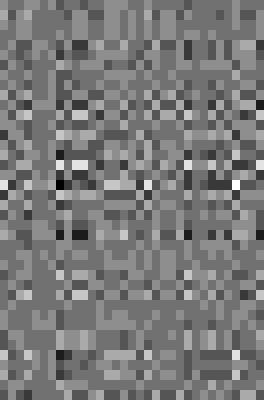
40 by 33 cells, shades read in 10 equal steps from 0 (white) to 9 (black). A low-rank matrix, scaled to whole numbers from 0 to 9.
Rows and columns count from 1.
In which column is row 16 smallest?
30
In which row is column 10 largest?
24
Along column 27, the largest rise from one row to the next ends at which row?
18
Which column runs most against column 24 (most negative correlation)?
16
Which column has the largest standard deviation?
8
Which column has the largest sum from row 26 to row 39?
31
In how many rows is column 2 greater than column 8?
15
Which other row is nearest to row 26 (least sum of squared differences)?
4
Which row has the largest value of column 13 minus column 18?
17
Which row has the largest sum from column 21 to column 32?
19
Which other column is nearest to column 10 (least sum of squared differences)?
33
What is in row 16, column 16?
3
